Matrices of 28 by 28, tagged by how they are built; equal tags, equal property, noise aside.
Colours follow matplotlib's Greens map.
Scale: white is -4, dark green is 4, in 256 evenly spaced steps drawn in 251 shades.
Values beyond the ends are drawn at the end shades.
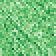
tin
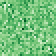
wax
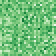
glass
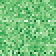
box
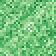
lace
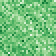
tin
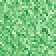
tin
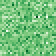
box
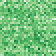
glass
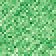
lace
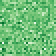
box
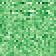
box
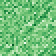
lace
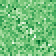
wax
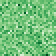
box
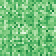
glass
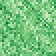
tin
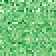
box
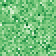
wax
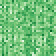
glass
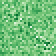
wax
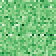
box
